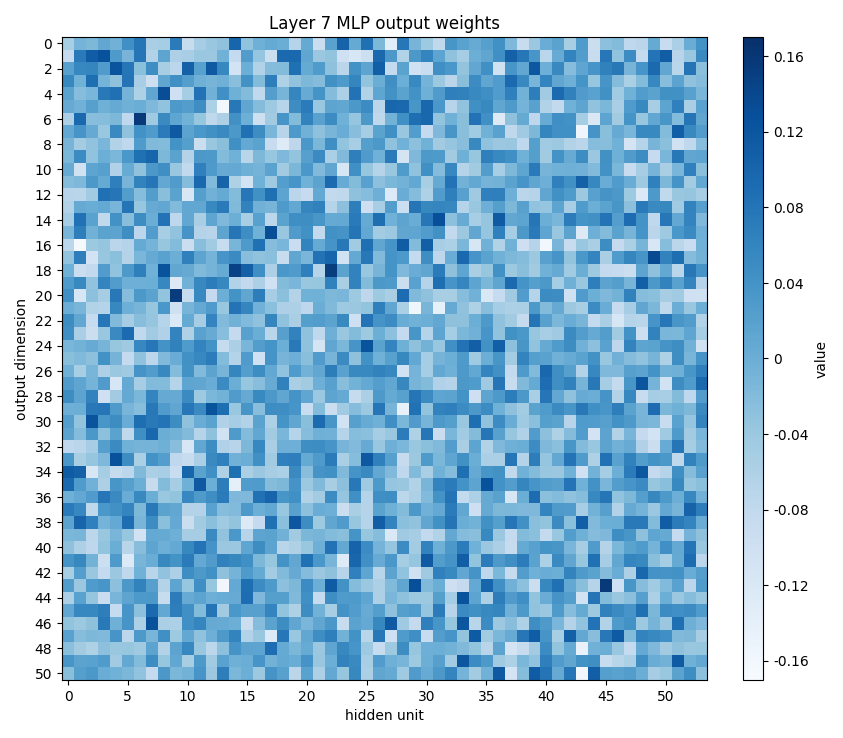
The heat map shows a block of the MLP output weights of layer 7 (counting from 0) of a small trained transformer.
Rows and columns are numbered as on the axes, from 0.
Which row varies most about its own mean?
1
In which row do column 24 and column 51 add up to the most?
49
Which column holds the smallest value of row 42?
29
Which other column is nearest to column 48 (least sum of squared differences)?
24
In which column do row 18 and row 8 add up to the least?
47
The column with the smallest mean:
23
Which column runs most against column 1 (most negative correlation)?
16
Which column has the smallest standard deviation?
41
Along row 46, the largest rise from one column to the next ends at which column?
7
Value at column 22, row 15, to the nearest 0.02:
0.04
